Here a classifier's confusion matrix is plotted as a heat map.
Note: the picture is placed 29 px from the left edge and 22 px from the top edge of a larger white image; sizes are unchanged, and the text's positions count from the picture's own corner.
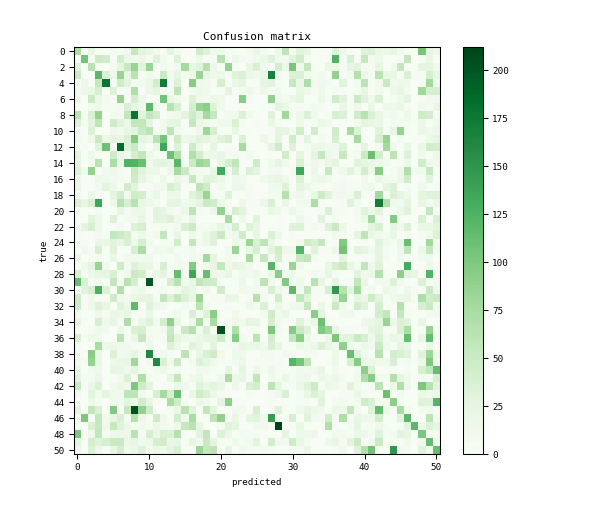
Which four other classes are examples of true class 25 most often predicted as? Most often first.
31, 37, 22, 9
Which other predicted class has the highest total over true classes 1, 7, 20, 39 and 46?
11
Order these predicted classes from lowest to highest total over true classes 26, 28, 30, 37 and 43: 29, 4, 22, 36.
22, 29, 4, 36
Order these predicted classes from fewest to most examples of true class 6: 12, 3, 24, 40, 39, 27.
24, 3, 40, 39, 27, 12
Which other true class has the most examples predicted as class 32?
4
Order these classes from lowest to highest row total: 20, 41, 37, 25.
20, 37, 41, 25
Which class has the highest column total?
8
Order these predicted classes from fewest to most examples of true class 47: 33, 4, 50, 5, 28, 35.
33, 4, 50, 5, 35, 28
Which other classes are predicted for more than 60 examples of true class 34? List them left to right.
7, 13, 17, 19, 43
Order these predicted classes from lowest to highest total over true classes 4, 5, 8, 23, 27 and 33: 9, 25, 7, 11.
25, 9, 11, 7
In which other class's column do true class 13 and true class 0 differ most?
48
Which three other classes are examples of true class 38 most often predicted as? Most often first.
10, 2, 49
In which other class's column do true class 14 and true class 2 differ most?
30
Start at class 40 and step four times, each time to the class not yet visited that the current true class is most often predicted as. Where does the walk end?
41
